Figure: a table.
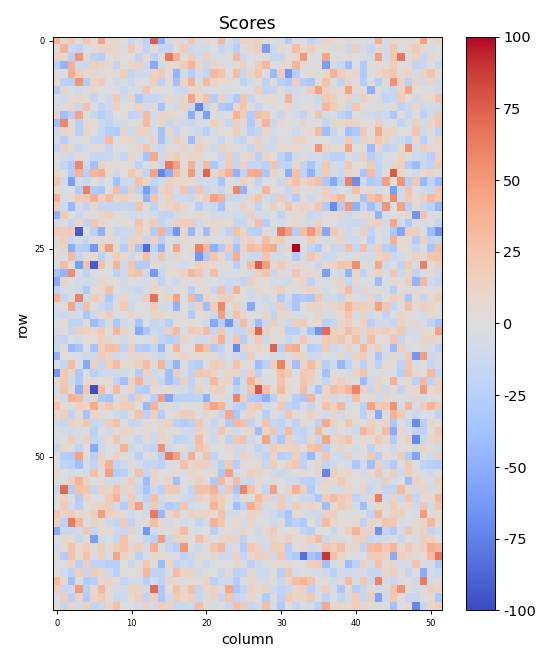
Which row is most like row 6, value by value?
13
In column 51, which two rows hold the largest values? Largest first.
62, 35
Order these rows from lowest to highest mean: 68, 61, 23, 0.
23, 68, 0, 61
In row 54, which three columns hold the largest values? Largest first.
1, 25, 29
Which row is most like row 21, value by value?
29
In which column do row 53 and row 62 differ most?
36
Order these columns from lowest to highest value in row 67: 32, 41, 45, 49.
41, 49, 32, 45
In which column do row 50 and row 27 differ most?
3
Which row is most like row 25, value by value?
37
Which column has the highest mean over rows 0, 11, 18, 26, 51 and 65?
43
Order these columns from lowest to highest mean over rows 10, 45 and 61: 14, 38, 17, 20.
14, 20, 38, 17
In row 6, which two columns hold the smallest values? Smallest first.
42, 0
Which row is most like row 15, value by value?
50
